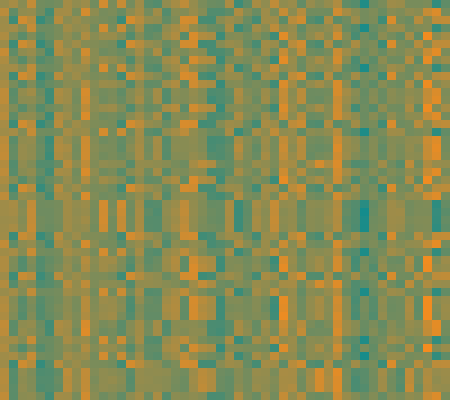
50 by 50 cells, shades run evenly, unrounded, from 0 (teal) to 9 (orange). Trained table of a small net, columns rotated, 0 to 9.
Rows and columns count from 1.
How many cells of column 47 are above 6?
8
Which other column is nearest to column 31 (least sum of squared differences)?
21
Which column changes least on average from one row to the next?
11
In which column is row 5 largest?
48
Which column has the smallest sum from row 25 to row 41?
41
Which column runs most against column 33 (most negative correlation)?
5
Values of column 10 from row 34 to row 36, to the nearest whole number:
6 5 7
